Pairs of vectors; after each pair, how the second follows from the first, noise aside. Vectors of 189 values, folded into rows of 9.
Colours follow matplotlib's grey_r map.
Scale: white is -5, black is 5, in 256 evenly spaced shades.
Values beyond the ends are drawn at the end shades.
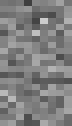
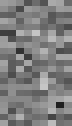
wrapped around, negated.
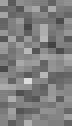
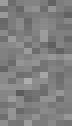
shrunk.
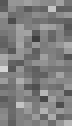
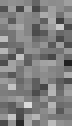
wrapped around, negated.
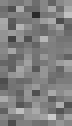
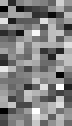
reversed, negated, scaled up.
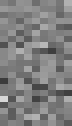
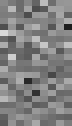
reversed, negated.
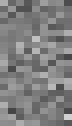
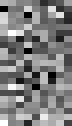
reversed, negated, scaled up.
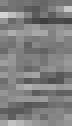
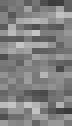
reversed, negated.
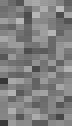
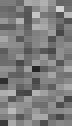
copied.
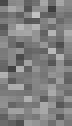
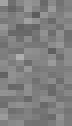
negated, shrunk.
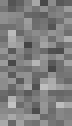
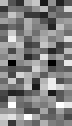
scaled up.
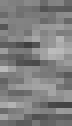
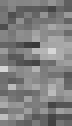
copied.
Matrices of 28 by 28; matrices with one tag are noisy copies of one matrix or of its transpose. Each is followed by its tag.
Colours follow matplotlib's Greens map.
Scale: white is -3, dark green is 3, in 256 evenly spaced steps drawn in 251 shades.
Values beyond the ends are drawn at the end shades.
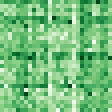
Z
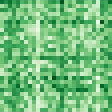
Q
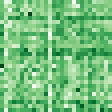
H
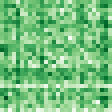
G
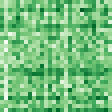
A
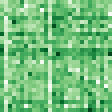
H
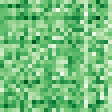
G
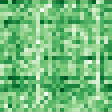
Q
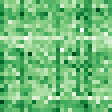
Q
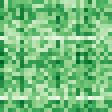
Q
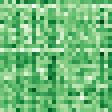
H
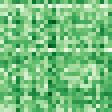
H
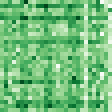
G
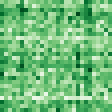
Q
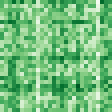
Q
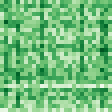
G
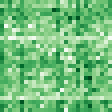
Q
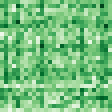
G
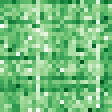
Q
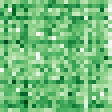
G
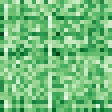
H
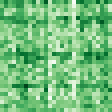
Z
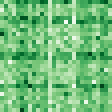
Z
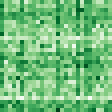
Q
